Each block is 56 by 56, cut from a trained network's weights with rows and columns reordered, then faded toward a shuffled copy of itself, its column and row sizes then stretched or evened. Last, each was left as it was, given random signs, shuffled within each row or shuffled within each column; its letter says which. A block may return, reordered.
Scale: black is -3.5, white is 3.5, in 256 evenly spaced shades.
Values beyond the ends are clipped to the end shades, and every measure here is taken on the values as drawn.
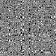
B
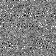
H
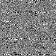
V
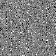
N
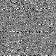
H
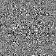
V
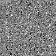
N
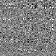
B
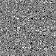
V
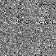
V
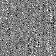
N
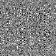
V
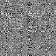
B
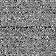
H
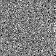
N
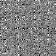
V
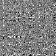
V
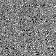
H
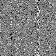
N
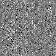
N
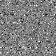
H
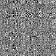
B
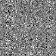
V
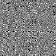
B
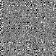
V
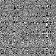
B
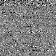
H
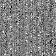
N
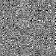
B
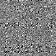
V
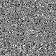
H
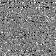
H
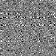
B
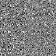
V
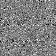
H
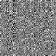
B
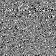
H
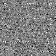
H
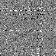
V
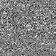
H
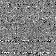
H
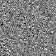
N
